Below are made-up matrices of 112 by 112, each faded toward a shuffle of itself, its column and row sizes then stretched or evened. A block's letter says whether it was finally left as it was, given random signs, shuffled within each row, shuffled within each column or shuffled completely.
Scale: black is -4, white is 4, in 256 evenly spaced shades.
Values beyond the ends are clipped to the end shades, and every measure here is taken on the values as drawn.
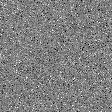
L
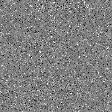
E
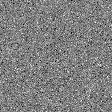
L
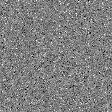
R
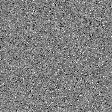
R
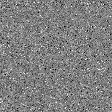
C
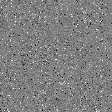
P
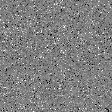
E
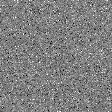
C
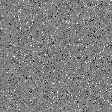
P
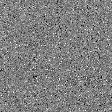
E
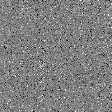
P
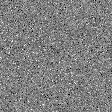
L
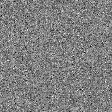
R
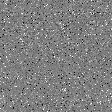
C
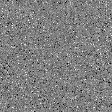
E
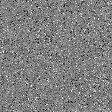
R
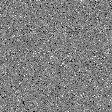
C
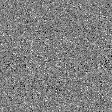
E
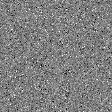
R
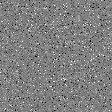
P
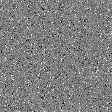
R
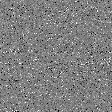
C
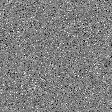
C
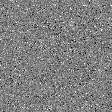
C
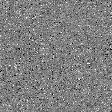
P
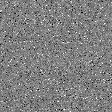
C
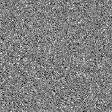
P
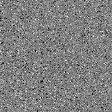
P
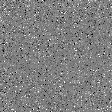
E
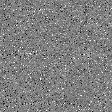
E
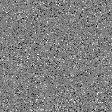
P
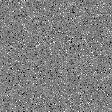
P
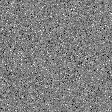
L
